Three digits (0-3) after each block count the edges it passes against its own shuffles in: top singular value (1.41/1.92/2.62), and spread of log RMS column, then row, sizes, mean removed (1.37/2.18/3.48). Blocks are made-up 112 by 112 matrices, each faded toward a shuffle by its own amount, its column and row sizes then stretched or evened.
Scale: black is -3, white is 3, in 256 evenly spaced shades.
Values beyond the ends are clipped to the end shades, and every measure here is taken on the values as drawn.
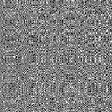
3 2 1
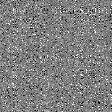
2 2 1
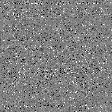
0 1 2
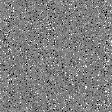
0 2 0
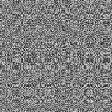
3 1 2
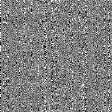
1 3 0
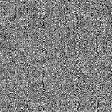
2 2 0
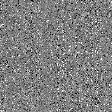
0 2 0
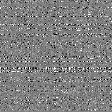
2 1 3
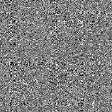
2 2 2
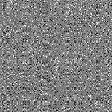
3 1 0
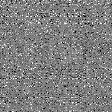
2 0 2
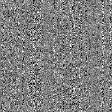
1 3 0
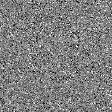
0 1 1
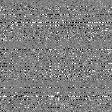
2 1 3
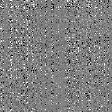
0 3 2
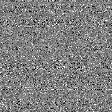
1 0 2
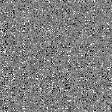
1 2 2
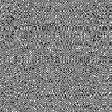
3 0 1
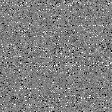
0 1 2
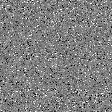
0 0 1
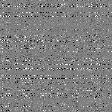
1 2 3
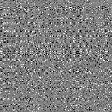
3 1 2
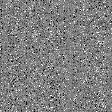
0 2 0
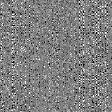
2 3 0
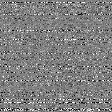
2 0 3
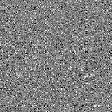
2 1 1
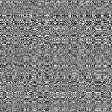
3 1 3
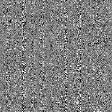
0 3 1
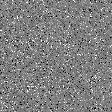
0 1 1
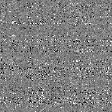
1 2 2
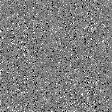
0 2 1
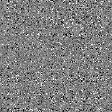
0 2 2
